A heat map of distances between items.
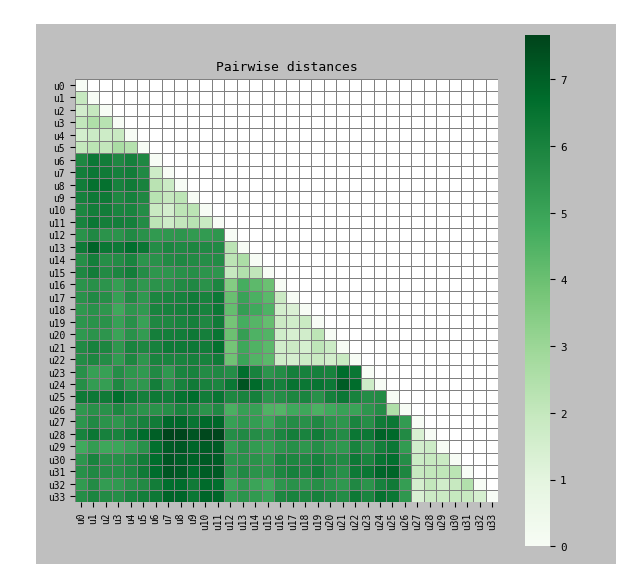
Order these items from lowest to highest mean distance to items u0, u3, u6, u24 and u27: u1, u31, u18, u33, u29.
u1, u29, u33, u31, u18
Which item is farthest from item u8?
u28
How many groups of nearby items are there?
7
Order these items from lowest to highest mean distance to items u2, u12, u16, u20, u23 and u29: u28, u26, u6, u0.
u0, u26, u28, u6
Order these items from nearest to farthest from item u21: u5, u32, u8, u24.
u32, u5, u8, u24
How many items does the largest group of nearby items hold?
7
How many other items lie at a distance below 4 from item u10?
5
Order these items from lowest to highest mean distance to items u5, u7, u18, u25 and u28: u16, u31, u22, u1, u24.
u16, u22, u1, u31, u24
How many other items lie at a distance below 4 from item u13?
3
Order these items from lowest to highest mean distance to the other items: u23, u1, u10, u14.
u14, u1, u10, u23
